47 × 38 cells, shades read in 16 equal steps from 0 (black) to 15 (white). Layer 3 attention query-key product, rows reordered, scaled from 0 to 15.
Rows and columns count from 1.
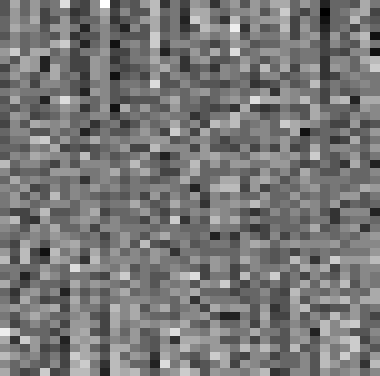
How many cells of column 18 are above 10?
3
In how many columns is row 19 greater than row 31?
12
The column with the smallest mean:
33
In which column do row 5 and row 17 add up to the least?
9
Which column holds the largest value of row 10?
6
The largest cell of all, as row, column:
1, 11
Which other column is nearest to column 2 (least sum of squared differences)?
24
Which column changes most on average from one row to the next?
20
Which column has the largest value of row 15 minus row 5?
38
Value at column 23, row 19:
5
